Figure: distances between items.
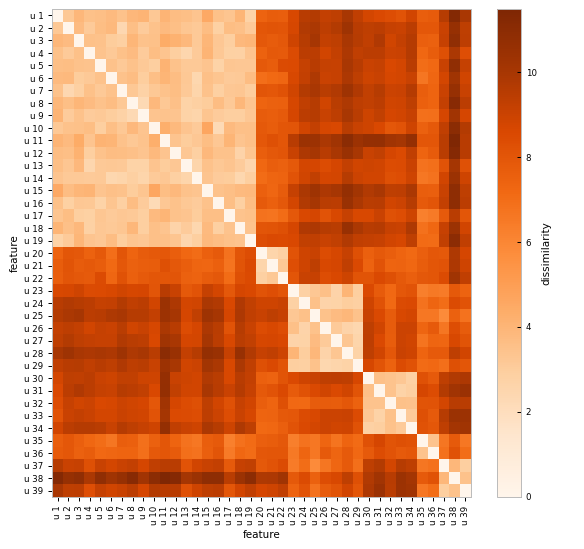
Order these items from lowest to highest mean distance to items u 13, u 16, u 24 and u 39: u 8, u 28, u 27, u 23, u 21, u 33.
u 8, u 23, u 27, u 28, u 21, u 33
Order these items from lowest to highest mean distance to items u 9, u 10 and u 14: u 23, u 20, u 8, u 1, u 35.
u 8, u 1, u 35, u 20, u 23
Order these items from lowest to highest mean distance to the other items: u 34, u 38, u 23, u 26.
u 23, u 26, u 34, u 38
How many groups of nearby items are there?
6
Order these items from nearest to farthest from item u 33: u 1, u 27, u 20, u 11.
u 20, u 1, u 27, u 11
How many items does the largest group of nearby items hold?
19
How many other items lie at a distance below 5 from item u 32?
4
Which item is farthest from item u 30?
u 11
